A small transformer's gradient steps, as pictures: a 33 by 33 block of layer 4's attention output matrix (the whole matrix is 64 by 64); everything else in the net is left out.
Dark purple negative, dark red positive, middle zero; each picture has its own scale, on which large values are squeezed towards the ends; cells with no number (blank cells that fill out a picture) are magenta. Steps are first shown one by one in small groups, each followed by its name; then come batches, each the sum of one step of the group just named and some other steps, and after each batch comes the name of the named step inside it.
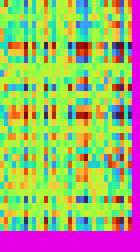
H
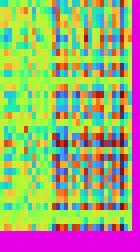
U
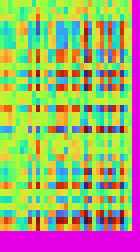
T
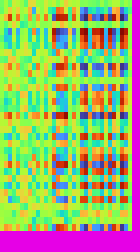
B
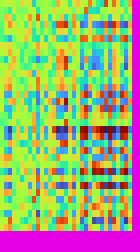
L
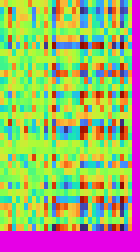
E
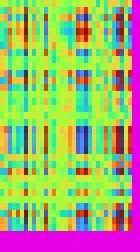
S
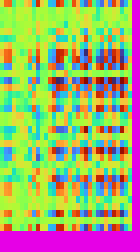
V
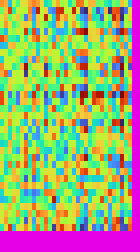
E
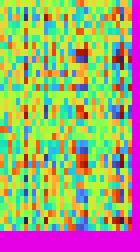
H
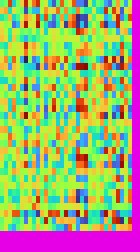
H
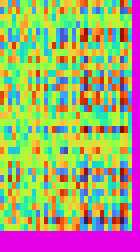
T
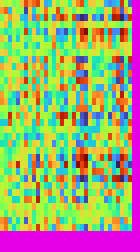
B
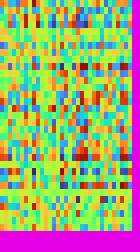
E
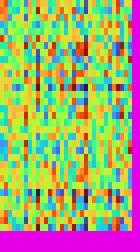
H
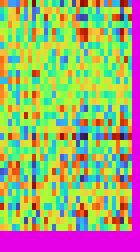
S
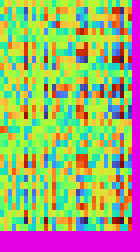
H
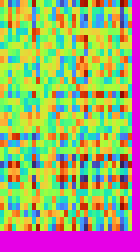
U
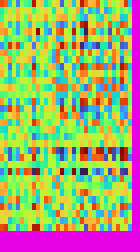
V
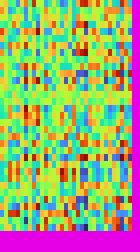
H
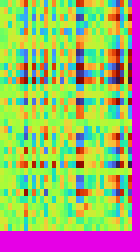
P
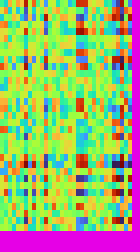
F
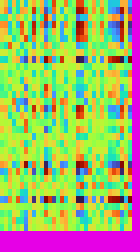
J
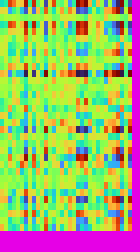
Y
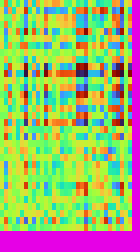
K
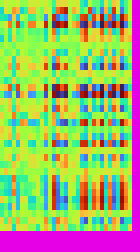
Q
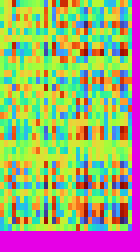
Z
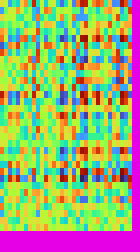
P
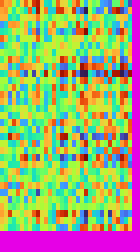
Y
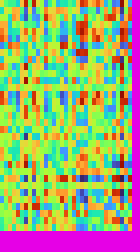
F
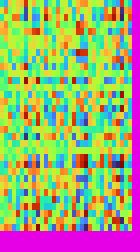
F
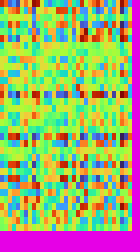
Q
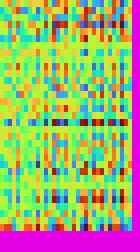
Q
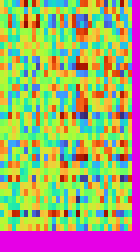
Y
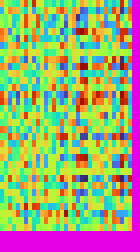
F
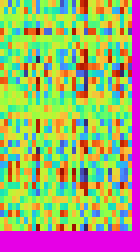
K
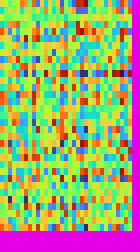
Y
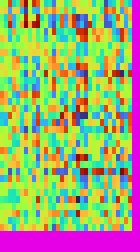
Y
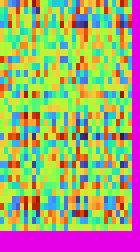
K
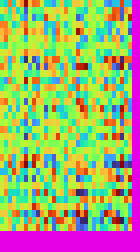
F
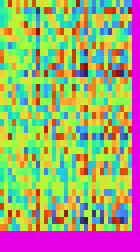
Y
